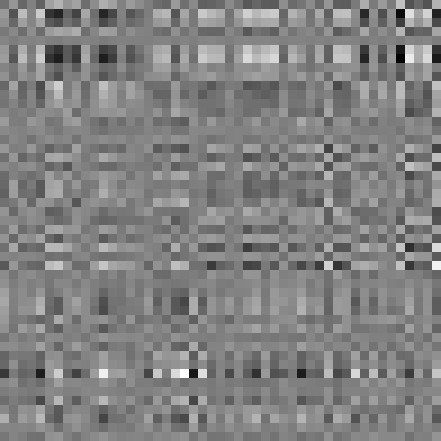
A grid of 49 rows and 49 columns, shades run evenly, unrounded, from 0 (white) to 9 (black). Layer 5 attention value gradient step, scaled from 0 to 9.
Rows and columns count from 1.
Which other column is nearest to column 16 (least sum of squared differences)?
11
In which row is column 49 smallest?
30
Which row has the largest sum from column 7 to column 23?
7
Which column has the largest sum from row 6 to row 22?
45
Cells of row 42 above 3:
39
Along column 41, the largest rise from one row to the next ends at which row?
2
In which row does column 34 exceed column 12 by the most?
42
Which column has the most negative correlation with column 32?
47
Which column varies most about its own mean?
49
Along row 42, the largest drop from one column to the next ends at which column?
23
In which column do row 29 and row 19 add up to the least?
46
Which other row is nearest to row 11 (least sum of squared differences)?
1
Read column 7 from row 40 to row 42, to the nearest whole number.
4 4 2
